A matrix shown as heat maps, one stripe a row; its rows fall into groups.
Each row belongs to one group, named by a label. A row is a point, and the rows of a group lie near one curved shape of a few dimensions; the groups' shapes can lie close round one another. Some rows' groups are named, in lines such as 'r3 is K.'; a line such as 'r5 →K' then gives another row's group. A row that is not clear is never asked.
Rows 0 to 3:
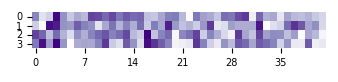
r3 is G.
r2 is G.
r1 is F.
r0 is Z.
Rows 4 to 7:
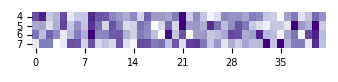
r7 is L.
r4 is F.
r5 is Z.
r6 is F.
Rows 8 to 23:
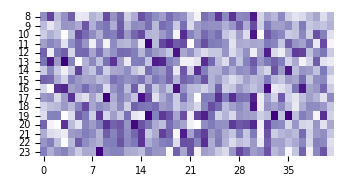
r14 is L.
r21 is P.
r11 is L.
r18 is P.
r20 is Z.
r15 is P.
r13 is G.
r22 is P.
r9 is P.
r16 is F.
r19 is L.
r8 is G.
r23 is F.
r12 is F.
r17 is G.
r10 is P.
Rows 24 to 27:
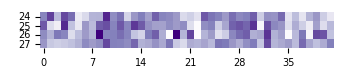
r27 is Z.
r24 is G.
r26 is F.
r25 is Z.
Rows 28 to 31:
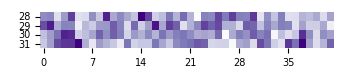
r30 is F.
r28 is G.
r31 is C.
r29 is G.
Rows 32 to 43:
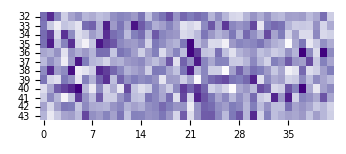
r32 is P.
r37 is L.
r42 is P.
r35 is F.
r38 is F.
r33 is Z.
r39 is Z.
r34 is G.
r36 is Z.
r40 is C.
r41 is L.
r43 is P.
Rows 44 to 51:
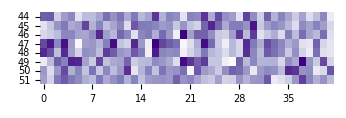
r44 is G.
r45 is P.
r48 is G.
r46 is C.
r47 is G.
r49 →C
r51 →F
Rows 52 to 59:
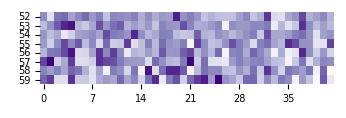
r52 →F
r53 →F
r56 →F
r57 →F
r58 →L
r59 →G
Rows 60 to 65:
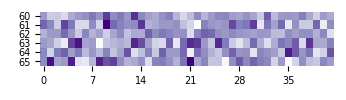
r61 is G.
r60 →Z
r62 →P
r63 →L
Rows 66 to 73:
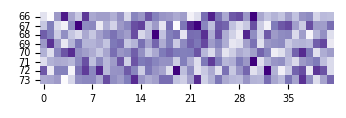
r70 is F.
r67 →L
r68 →G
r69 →P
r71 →P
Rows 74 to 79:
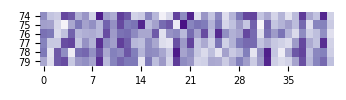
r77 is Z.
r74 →Z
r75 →P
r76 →G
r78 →F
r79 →F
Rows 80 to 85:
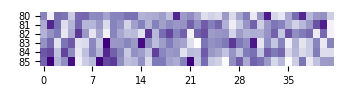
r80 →F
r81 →P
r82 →L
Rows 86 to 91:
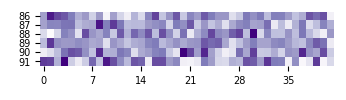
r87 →F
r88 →P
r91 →G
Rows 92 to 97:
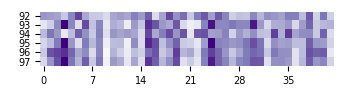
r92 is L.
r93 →P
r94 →L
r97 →P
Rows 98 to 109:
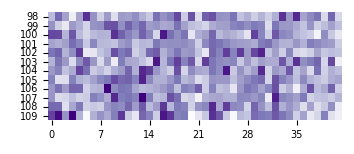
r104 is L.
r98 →L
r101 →P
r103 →L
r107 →Z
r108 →G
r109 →G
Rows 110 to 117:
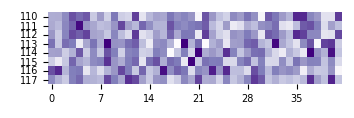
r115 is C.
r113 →F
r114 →Z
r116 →G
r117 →Z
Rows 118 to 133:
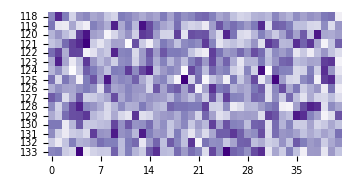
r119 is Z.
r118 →P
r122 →G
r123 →P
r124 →P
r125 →F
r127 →G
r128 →F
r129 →C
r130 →G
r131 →Z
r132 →C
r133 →G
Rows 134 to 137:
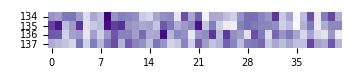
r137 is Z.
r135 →F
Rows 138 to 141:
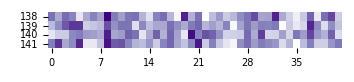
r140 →C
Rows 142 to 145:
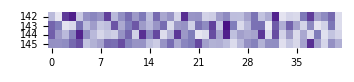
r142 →F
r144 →L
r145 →F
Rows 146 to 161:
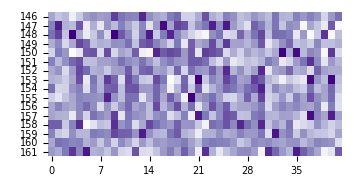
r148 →G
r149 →L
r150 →L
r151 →F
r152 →L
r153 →Z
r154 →Z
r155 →C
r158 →G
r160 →P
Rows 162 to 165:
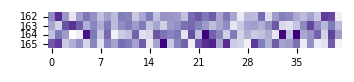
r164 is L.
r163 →F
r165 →G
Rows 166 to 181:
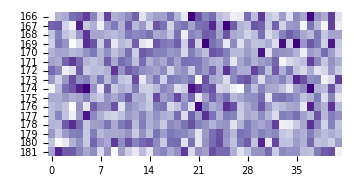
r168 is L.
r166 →C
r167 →G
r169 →L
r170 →P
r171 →F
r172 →G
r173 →C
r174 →C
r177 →L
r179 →P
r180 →P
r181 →P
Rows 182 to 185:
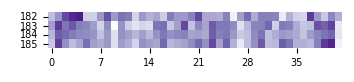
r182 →F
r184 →P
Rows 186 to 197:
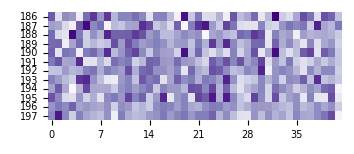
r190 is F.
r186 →F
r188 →Z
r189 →G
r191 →G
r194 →P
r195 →G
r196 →P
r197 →P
